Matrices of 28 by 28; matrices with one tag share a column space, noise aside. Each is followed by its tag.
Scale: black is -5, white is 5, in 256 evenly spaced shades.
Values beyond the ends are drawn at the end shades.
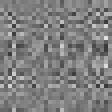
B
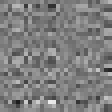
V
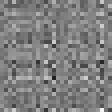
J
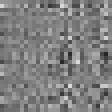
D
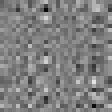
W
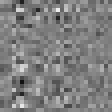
W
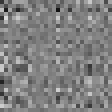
W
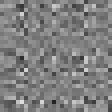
V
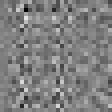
W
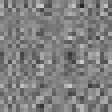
D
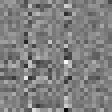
J
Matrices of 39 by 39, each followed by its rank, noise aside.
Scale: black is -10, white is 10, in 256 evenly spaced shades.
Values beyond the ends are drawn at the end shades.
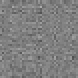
four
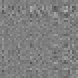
three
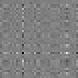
one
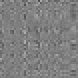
three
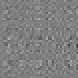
three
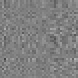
three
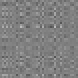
two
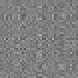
four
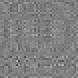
three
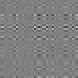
one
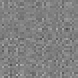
four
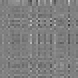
two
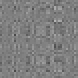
two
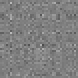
three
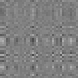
one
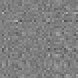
four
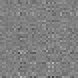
three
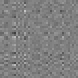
two
